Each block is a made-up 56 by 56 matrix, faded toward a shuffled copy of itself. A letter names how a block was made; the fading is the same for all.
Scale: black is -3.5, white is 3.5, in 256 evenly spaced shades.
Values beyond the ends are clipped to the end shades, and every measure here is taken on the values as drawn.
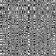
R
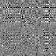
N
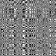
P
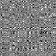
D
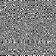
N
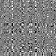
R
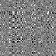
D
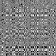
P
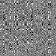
R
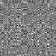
D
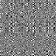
R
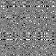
N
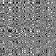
D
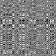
P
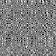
D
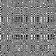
P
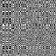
P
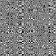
R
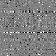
N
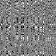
D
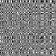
P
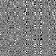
R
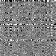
N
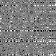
N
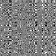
R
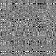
N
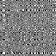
N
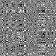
D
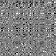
N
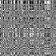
P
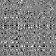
N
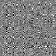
D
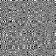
D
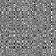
R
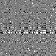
N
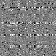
N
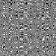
D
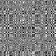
P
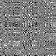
D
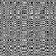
P
